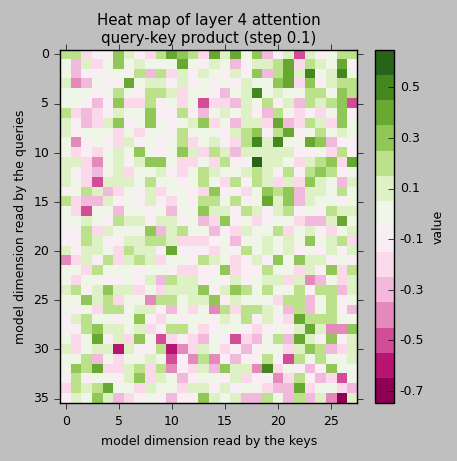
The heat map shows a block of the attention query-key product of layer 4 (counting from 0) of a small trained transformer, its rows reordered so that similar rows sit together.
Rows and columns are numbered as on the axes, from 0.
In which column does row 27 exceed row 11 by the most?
22
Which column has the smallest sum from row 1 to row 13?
3
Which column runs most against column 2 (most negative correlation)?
0
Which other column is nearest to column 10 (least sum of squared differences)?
12
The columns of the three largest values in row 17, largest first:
26, 15, 5
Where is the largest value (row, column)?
11, 18
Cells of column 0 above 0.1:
3
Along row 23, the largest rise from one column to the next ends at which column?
10
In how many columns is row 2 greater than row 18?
14
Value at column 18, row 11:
0.6
